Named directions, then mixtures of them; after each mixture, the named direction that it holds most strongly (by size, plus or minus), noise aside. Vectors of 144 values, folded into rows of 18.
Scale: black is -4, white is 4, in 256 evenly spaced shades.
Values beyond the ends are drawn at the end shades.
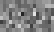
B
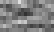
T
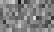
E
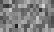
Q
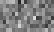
E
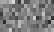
E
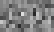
B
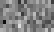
E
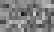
B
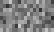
Q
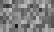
Q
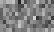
E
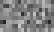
Q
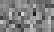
B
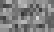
Q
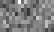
E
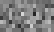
B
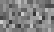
B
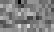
T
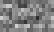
Q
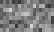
T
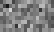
Q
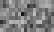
B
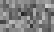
B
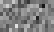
Q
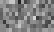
E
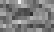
T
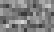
T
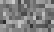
E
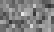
B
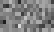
Q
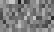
E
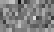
E
